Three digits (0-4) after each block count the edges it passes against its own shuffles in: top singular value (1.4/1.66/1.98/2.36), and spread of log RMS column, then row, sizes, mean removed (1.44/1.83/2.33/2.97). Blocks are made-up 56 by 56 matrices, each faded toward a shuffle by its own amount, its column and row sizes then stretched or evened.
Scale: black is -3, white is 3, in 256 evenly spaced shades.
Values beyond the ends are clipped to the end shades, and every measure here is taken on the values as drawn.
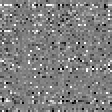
2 1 3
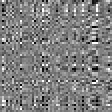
4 4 3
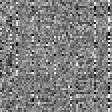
3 3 0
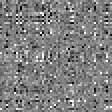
3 3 2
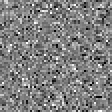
3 0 0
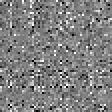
3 2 2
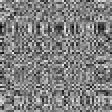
4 2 2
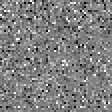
0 0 2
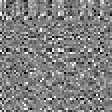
4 2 3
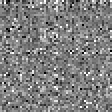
2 1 2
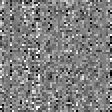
1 4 1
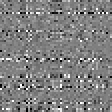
4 1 4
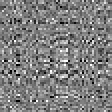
4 2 3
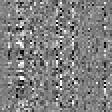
3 4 0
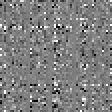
1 4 3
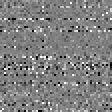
2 1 4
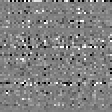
1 1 4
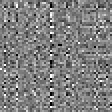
4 3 1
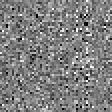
1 3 1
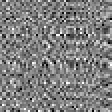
4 0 3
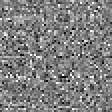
2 0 1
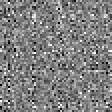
2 3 0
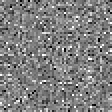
2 0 0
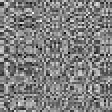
4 1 1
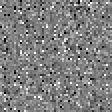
0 2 0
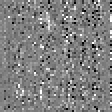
0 4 0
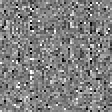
2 2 0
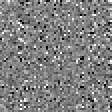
1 3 2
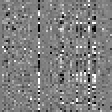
4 4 2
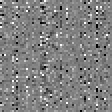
2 4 2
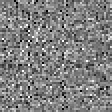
3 1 1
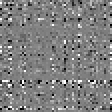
3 4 4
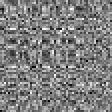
4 0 3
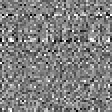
4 1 3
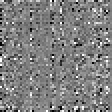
0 4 3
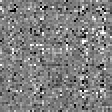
1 3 2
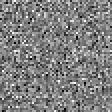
2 0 0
